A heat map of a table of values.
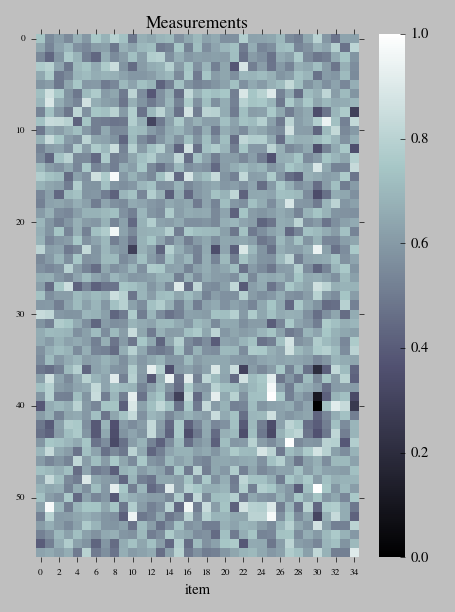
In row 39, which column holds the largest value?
25
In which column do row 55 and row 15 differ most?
8
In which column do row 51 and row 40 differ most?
30
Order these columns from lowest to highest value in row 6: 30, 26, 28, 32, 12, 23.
12, 28, 26, 32, 30, 23
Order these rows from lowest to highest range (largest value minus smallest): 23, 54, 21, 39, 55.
54, 55, 21, 23, 39
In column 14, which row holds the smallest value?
36
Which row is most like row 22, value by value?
20
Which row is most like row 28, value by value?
0
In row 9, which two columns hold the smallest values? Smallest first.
12, 4
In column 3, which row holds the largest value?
27
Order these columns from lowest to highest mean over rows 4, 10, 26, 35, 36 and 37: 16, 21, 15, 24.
15, 21, 24, 16
